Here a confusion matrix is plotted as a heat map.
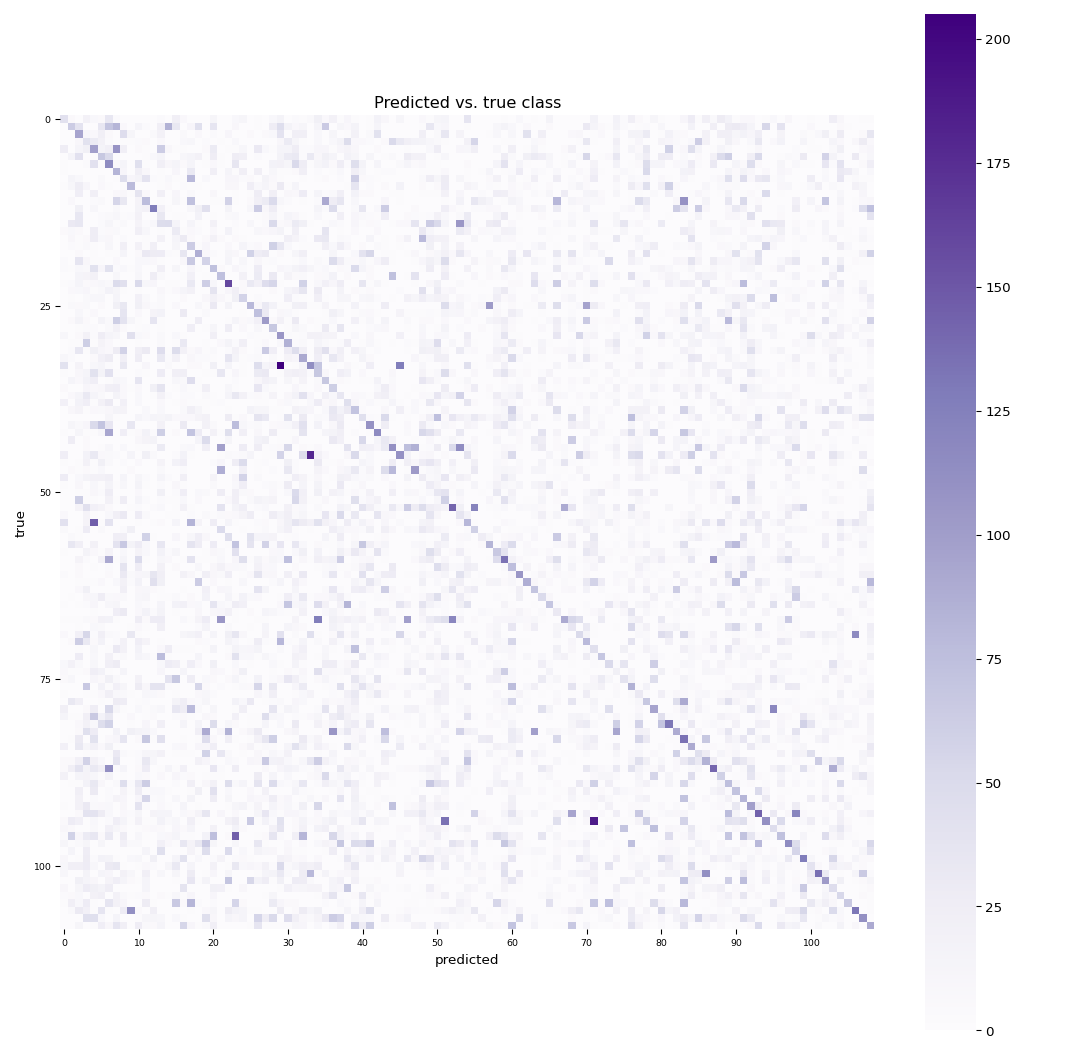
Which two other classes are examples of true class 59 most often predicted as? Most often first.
87, 6
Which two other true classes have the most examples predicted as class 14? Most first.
1, 75
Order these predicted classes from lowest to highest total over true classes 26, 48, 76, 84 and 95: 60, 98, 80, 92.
80, 98, 92, 60
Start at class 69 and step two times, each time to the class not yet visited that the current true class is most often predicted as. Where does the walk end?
9
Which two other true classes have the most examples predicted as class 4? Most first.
54, 80
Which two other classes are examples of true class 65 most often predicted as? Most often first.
38, 30
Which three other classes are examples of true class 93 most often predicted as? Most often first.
98, 68, 89
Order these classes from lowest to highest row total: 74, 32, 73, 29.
74, 73, 32, 29
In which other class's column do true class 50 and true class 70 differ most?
29
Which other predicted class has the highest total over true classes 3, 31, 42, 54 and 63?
4
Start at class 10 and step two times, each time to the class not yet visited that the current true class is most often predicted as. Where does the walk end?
71
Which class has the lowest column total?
56
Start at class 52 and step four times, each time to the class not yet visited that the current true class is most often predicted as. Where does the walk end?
53
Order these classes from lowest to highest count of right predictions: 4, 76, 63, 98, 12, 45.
98, 63, 76, 4, 45, 12
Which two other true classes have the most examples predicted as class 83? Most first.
11, 78
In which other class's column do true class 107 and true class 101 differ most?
86
